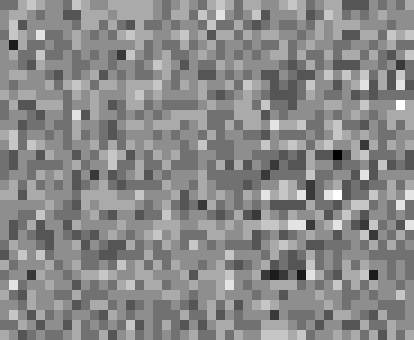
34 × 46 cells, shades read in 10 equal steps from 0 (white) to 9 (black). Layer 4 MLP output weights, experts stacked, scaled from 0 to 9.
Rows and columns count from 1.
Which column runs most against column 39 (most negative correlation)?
44
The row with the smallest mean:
20
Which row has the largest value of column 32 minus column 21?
28
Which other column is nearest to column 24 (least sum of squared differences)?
7
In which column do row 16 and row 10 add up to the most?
38
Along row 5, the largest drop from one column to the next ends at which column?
3
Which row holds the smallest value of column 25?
2
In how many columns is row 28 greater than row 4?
23
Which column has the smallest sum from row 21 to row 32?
26
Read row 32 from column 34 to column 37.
5 5 4 6
